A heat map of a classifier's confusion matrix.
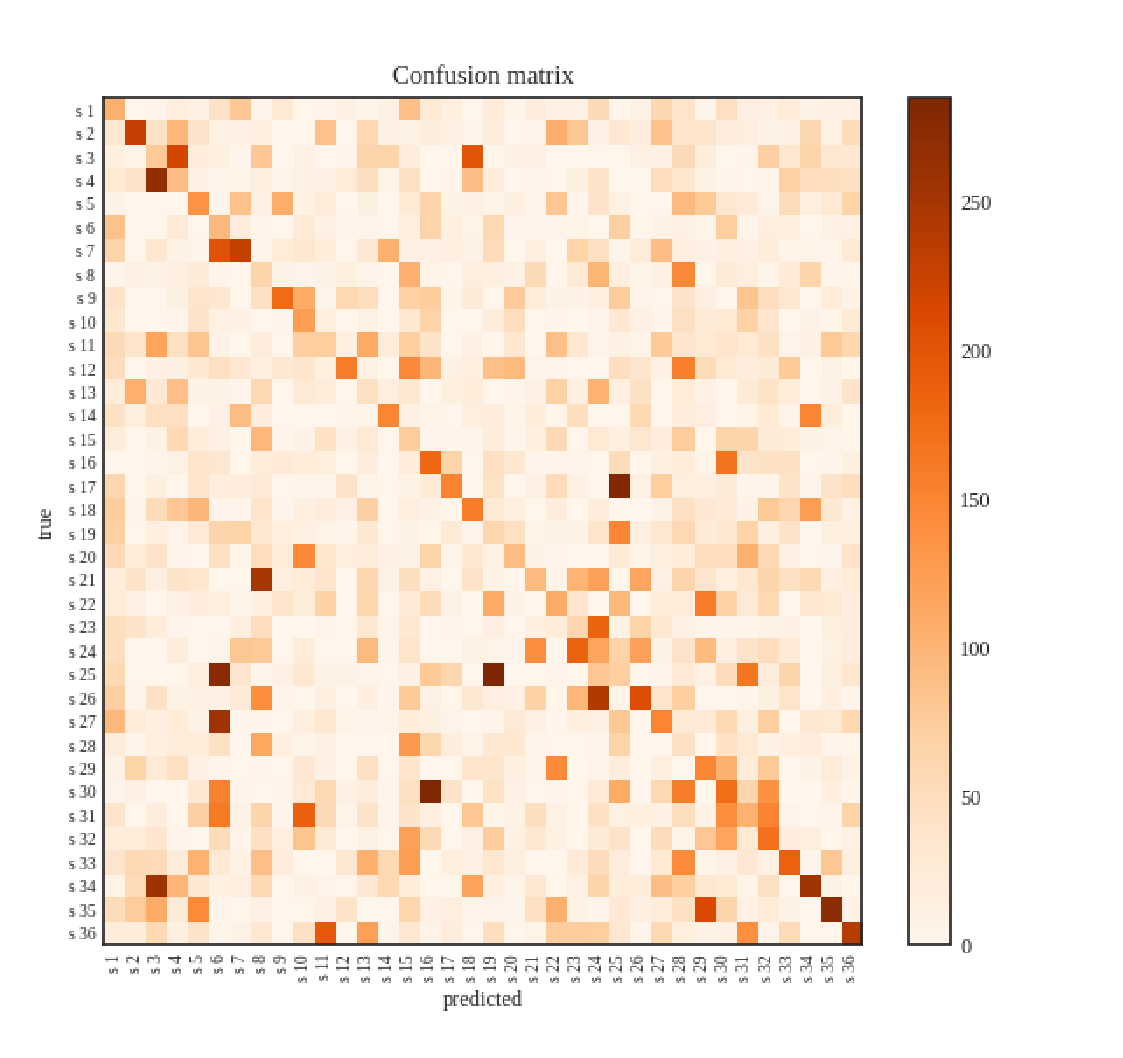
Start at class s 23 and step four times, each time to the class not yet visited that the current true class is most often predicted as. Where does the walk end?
s 28
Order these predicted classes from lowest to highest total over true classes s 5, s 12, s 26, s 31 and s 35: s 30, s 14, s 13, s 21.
s 14, s 13, s 21, s 30
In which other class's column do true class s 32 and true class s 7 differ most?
s 6
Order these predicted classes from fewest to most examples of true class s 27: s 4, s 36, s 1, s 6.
s 4, s 36, s 1, s 6
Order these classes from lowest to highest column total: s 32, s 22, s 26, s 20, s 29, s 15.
s 20, s 26, s 22, s 29, s 32, s 15
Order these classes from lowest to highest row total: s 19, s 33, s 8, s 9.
s 8, s 19, s 9, s 33
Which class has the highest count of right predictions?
s 35
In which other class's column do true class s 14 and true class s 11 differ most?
s 34
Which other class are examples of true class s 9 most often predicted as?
s 10
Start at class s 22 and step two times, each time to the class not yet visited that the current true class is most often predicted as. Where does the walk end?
s 30
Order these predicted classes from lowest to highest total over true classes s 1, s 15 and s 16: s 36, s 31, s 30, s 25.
s 36, s 25, s 31, s 30
